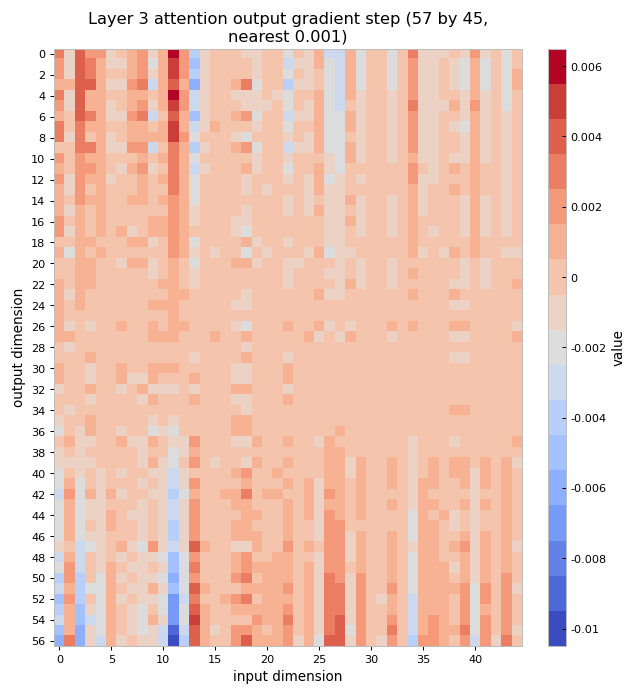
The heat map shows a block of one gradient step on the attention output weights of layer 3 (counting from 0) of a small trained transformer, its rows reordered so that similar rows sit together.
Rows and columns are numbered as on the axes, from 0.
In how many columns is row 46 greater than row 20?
16
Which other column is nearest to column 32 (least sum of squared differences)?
41
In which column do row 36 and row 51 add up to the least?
11
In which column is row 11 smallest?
13
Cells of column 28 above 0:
13
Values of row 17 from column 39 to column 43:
-0.001 0.001 -0.001 0 -0.001
